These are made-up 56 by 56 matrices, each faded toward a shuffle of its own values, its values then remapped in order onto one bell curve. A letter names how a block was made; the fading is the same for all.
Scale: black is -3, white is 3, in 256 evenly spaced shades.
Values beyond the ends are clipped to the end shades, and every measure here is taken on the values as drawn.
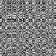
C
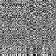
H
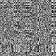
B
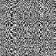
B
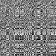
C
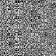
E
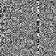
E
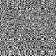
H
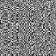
B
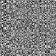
E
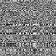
H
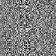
E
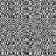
C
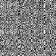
E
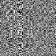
B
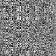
E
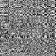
H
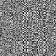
B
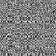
H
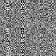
B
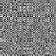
C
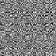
H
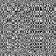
C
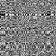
H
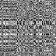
C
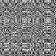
C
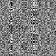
B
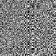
B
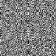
E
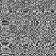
H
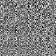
E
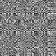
C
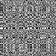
C
